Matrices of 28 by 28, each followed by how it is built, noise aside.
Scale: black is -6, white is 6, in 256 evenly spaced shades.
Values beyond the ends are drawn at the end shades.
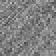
Hankel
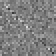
diagonal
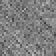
Toeplitz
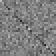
diagonal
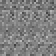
repeating columns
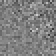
upper triangular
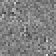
block diagonal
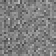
repeating rows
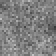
smooth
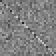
diagonal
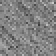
Toeplitz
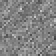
Hankel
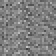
repeating rows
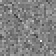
diagonal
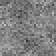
smooth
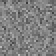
repeating rows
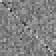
diagonal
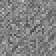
Hankel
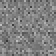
repeating columns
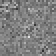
block diagonal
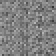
repeating rows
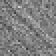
Toeplitz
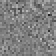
upper triangular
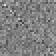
diagonal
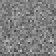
repeating columns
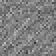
Hankel
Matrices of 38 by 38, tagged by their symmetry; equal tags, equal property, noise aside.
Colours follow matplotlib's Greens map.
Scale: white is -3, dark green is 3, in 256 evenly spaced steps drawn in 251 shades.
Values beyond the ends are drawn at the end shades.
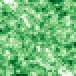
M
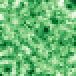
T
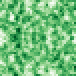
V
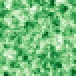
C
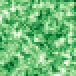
T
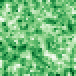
C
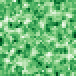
M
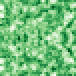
V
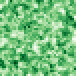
C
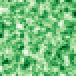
C
